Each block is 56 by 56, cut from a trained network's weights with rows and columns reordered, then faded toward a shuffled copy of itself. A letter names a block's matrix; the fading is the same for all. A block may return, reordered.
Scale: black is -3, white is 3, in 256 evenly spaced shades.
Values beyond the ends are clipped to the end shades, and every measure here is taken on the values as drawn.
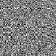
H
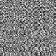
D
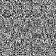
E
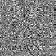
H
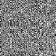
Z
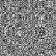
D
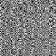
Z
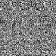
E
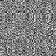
D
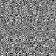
H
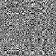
H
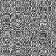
D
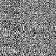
Z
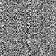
Z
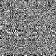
E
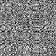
E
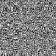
E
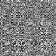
H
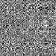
H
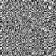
D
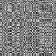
D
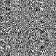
Z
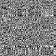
H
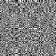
H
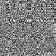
E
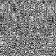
E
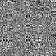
H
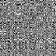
H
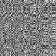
D
